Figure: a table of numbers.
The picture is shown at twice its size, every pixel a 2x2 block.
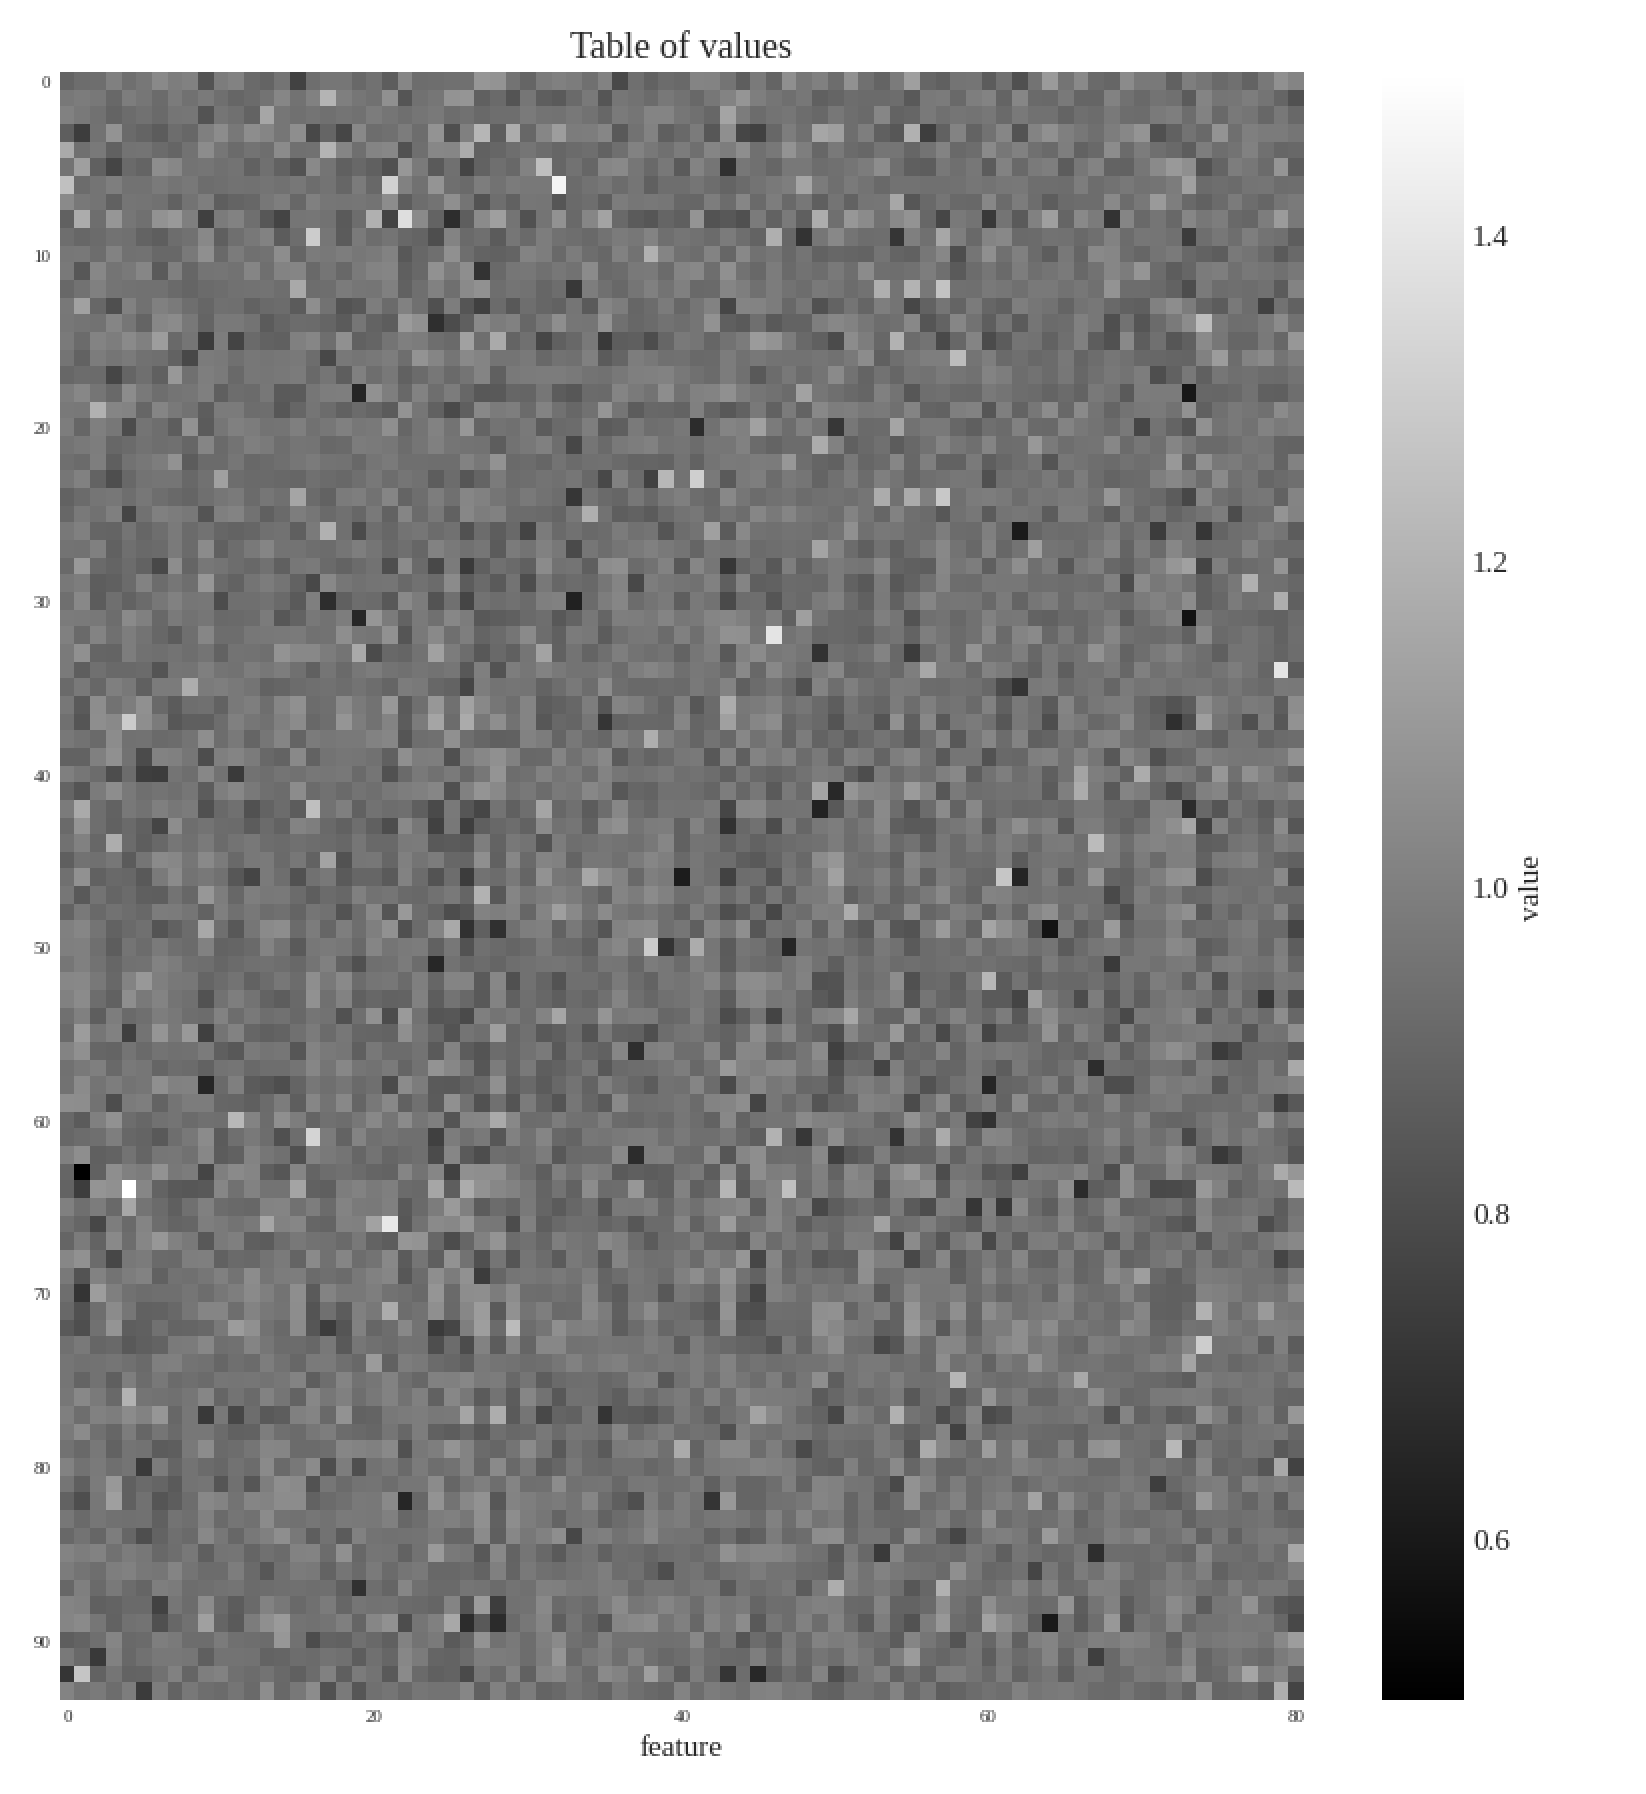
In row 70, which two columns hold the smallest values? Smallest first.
1, 45
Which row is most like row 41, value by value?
39
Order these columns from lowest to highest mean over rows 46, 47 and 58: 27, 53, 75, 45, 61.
75, 45, 53, 27, 61
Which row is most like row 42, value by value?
13
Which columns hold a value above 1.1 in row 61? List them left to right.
16, 46, 57
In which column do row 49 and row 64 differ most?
4
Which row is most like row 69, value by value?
11
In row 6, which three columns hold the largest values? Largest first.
32, 21, 0
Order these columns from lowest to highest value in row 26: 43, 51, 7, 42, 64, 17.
43, 64, 7, 51, 42, 17
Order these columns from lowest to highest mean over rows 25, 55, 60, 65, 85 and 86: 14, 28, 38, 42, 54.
38, 42, 14, 54, 28
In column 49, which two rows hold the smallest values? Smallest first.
42, 33
